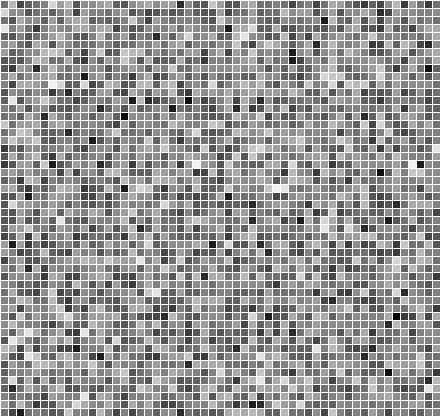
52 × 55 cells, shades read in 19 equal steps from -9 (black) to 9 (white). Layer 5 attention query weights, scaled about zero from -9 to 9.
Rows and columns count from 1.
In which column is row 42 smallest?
37
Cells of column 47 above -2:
25
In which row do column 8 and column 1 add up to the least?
21
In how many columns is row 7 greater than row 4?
28
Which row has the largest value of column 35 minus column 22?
51
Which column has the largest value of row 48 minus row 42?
33
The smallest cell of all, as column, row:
50, 40
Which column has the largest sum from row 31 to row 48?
53
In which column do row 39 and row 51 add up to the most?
38
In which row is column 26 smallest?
35
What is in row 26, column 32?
-6
